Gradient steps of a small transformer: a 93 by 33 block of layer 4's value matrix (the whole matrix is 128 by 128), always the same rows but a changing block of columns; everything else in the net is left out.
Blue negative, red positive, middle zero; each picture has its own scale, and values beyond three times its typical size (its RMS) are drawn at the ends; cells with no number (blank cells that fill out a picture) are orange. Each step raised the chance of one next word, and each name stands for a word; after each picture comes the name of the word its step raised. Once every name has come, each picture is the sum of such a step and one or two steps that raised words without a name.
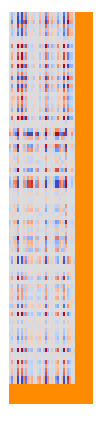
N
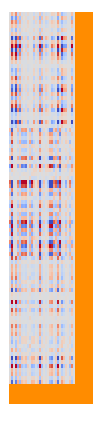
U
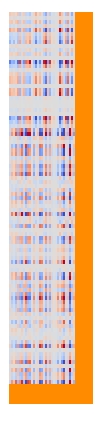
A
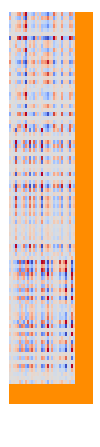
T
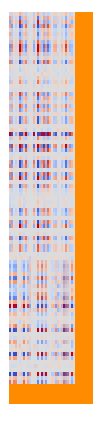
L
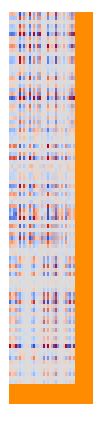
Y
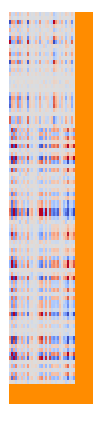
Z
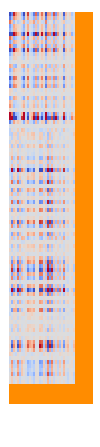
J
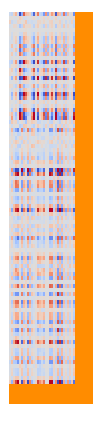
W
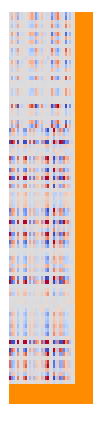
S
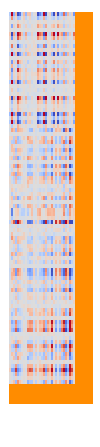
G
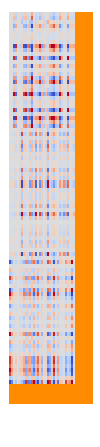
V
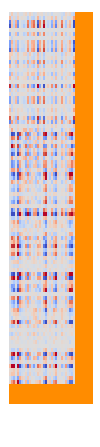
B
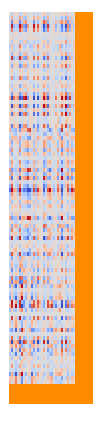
L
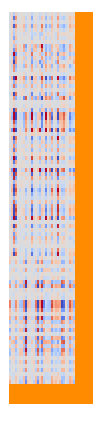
W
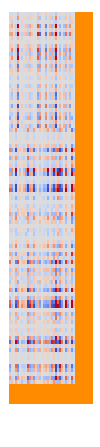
B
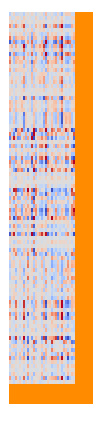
Z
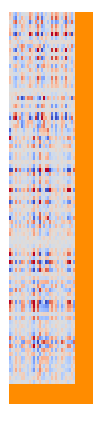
J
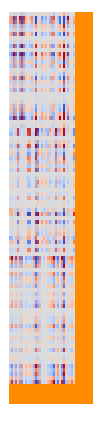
N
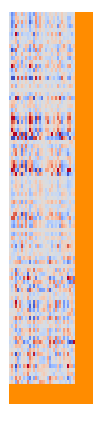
B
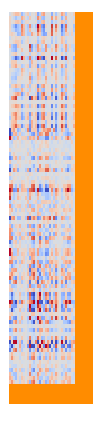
Y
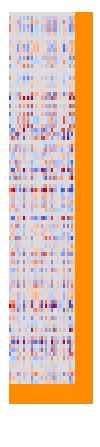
L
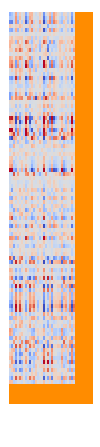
A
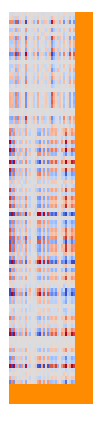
T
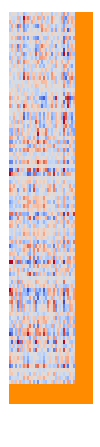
T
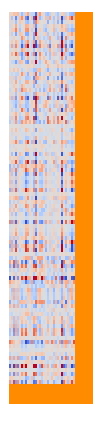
U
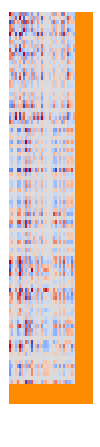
J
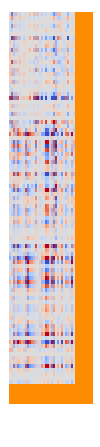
T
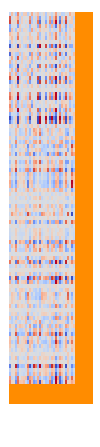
V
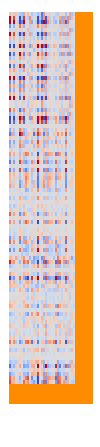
N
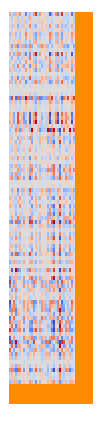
G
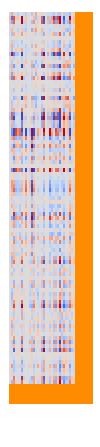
N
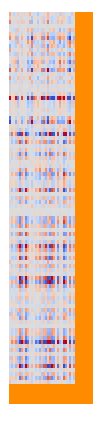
Z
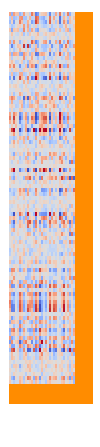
S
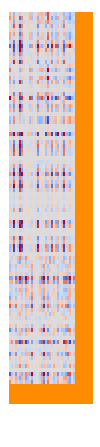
L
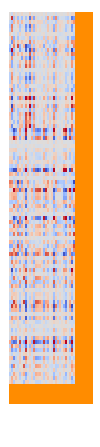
U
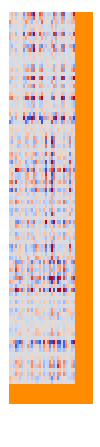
J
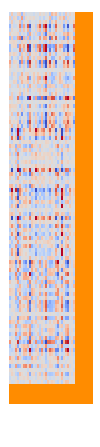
T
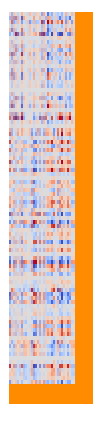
J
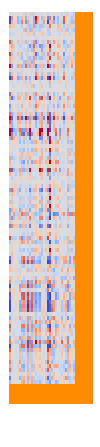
A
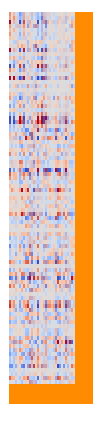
B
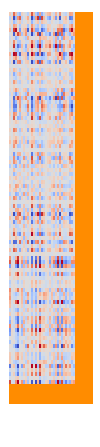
Y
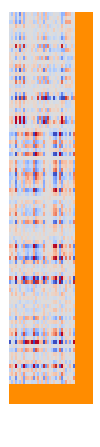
V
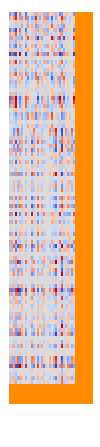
T
